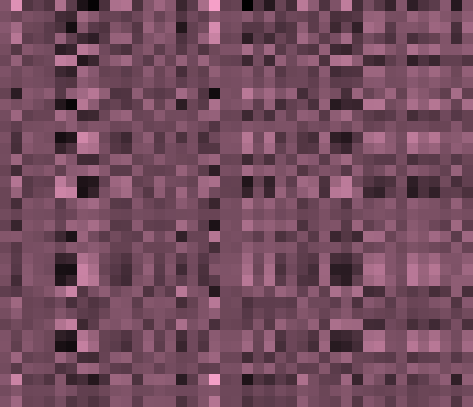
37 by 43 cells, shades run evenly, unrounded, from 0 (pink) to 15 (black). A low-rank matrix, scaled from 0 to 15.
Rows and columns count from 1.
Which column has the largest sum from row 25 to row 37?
7
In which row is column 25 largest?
1
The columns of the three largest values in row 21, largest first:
20, 2, 28
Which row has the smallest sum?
9
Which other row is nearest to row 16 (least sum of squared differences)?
19
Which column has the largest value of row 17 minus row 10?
8
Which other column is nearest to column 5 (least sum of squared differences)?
13
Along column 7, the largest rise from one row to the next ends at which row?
31
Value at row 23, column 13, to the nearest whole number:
7
